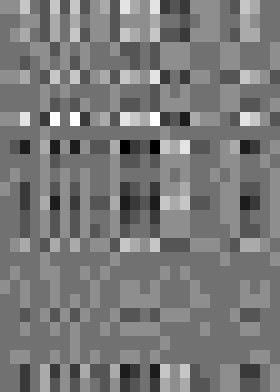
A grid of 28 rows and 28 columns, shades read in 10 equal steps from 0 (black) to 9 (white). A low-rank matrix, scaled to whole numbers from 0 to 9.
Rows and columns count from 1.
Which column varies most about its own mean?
16
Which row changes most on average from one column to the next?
9
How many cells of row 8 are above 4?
9
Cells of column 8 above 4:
10
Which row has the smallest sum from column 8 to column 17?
11
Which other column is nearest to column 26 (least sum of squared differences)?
14
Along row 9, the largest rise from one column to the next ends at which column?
6
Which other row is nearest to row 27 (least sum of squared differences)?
15
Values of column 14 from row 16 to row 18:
3 4 6
